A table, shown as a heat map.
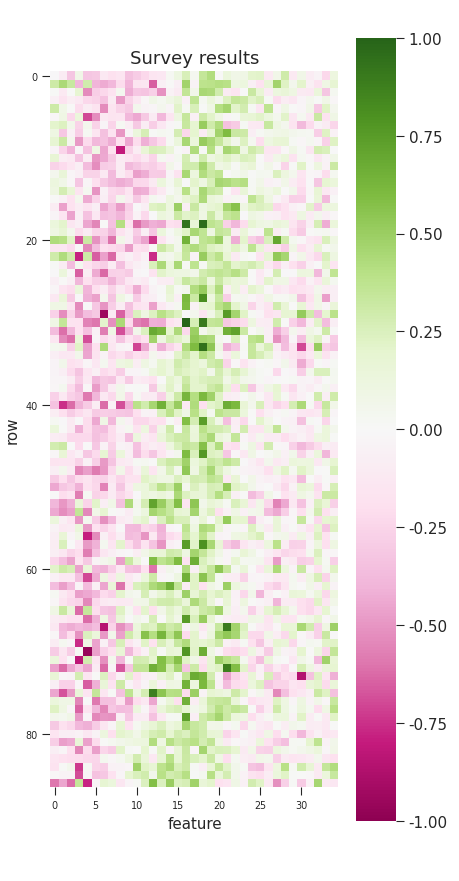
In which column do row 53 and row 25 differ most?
3
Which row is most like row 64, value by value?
58
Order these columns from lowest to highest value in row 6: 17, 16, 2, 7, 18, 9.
7, 9, 2, 17, 16, 18
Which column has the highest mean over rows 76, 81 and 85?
16
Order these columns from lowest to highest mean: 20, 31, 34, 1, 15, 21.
1, 31, 34, 21, 15, 20
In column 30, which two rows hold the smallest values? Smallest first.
73, 33
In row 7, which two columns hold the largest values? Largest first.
21, 20
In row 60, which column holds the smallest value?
12
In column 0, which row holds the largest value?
20
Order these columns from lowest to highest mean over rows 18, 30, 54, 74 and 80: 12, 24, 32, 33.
33, 12, 24, 32
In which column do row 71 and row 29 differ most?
4
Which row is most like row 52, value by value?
75
